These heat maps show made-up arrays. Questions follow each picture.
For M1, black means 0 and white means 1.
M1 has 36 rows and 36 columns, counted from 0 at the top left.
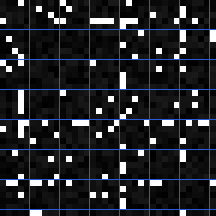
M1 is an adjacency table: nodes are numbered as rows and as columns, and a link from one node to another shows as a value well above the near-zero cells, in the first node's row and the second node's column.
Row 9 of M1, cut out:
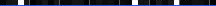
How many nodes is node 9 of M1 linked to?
3
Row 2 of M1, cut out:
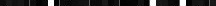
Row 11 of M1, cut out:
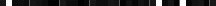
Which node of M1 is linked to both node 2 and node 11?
node 30
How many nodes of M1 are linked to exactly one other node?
12
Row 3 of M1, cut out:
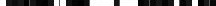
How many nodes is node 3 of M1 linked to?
12
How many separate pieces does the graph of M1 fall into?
2
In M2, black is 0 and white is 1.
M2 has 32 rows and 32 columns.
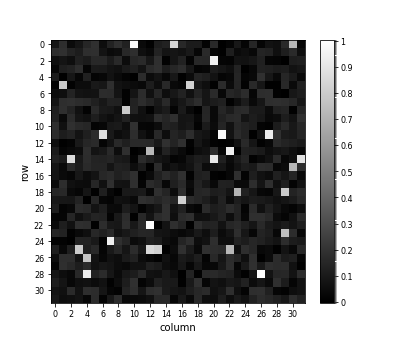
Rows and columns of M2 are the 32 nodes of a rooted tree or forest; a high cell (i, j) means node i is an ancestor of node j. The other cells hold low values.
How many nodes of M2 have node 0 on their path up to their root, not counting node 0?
3
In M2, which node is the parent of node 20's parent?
14
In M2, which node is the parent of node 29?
23
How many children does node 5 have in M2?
2
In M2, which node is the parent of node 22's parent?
25
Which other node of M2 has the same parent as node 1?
17
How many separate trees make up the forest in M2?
10
